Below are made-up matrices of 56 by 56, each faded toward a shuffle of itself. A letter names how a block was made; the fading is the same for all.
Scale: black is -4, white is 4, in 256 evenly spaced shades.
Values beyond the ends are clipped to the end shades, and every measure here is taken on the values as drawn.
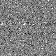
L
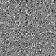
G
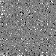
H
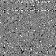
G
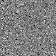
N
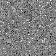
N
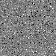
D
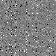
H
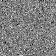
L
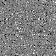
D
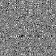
G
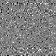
G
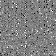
H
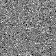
N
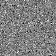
L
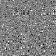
G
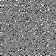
G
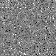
D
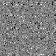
G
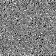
L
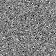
L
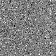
N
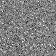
L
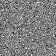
L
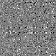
G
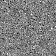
L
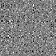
G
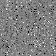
H
